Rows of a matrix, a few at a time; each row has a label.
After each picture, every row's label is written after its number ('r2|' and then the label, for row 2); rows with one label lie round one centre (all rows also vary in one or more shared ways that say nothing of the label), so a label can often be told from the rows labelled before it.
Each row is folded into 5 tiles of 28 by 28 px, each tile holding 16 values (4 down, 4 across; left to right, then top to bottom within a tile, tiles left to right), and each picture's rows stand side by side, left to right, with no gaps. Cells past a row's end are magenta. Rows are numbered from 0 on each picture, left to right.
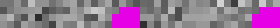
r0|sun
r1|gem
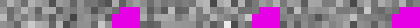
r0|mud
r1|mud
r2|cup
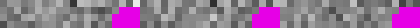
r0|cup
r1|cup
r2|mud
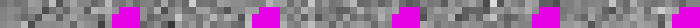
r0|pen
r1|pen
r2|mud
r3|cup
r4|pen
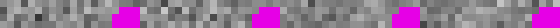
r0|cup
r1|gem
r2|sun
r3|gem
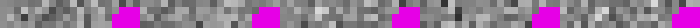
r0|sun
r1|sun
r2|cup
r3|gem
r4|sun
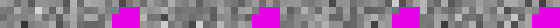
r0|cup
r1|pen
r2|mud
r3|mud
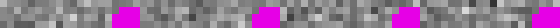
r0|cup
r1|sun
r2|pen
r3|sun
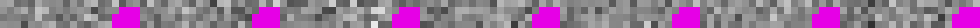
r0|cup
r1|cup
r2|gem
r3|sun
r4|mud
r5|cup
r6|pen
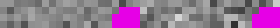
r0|mud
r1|mud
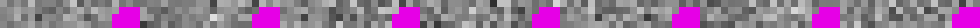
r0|mud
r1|sun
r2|pen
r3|cup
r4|mud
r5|gem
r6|pen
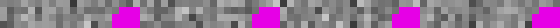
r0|mud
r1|sun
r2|pen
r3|sun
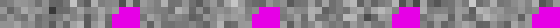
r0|sun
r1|sun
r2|mud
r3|gem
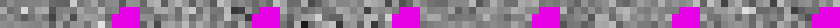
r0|sun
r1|cup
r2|mud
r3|gem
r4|gem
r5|cup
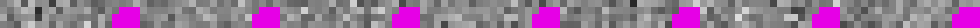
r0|mud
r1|gem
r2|gem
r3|mud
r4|sun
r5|cup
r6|sun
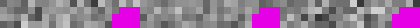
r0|gem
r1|cup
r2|sun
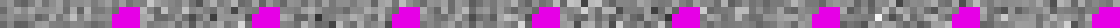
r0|cup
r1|sun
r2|sun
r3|sun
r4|cup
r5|sun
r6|gem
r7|mud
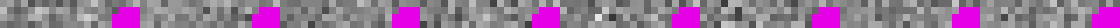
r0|sun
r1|cup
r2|pen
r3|gem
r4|gem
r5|gem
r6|mud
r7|sun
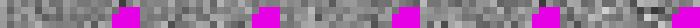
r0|mud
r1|pen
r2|mud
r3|mud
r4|cup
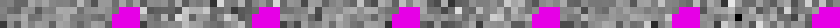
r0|gem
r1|gem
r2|gem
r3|sun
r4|mud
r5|cup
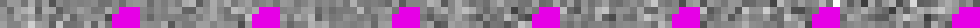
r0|mud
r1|pen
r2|mud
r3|cup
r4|sun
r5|gem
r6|gem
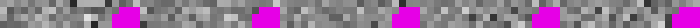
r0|mud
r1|gem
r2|mud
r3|gem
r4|gem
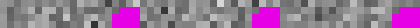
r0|mud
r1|pen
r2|gem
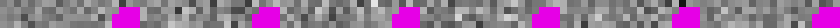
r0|pen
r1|mud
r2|sun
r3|sun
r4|mud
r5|mud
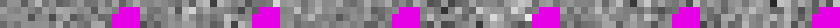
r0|gem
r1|mud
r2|cup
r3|sun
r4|cup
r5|cup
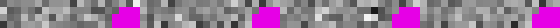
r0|gem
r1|mud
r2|cup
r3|mud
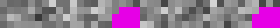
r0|gem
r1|cup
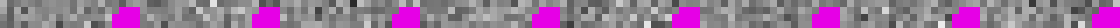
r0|mud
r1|gem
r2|mud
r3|gem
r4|mud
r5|mud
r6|sun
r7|mud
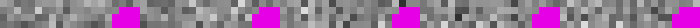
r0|cup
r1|gem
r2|mud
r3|pen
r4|pen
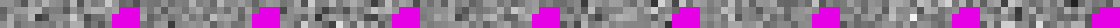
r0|cup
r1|pen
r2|pen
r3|mud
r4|gem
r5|mud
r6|cup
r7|gem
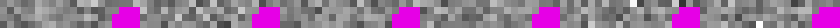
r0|cup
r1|gem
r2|gem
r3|cup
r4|mud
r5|pen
